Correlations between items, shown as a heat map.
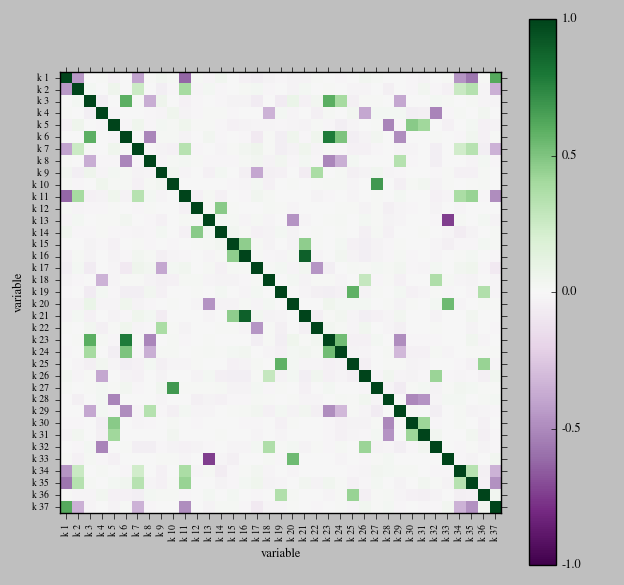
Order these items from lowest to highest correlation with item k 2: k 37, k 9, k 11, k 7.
k 37, k 9, k 7, k 11
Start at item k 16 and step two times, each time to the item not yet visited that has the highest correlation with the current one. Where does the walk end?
k 15
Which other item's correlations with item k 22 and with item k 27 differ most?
k 10
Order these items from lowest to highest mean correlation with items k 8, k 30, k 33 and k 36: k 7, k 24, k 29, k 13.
k 13, k 24, k 7, k 29
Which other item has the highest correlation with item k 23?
k 6
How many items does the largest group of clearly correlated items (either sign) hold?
7
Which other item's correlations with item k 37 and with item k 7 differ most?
k 1
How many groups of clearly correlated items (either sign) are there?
10
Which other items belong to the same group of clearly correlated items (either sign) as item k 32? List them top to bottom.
k 4, k 18, k 26
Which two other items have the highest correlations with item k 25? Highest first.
k 19, k 36
